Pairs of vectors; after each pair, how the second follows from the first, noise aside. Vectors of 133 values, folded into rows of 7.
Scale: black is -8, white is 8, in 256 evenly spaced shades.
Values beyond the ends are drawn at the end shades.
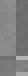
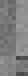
negated.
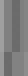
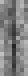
wrapped around, negated, scaled up.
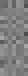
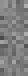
negated.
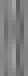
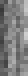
wrapped around, scaled up.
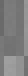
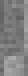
copied.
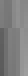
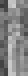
wrapped around, negated, scaled up.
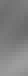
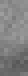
negated.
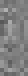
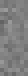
shrunk.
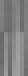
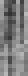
reversed, negated, scaled up.
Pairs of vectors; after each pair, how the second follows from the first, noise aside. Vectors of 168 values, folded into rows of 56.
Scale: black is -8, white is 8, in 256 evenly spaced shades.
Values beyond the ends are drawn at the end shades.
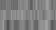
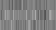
wrapped around, negated, partly zeroed.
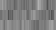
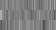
wrapped around, negated, partly zeroed.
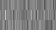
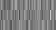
reversed.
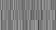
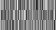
reversed, negated, scaled up.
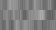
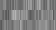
reversed.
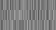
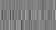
wrapped around, partly zeroed.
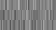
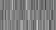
reversed.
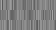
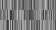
scaled up.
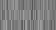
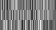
scaled up.
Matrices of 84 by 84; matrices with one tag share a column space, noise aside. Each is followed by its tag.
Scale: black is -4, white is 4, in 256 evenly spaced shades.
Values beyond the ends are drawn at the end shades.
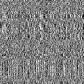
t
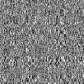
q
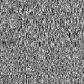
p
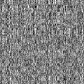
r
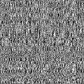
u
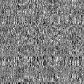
q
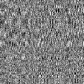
p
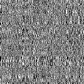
q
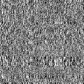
q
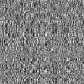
u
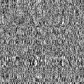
q
